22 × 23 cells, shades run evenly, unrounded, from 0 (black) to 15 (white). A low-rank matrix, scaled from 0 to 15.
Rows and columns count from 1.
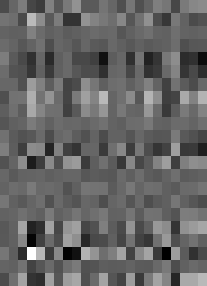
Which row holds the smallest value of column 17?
5
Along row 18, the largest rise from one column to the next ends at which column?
6
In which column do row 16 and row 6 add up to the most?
20
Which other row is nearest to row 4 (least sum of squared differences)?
16
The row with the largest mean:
8
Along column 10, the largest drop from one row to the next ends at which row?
21
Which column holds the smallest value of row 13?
4
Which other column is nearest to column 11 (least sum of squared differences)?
7
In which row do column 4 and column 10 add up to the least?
19
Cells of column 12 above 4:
19
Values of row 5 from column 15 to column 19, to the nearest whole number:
3 7 2 3 7
